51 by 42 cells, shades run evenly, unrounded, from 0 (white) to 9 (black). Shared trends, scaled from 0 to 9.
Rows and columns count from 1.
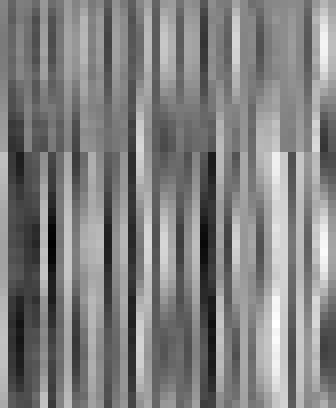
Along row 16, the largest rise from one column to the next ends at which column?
41
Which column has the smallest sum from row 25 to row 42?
35
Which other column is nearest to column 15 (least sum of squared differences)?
24
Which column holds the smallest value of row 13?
40
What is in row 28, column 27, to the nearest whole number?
7
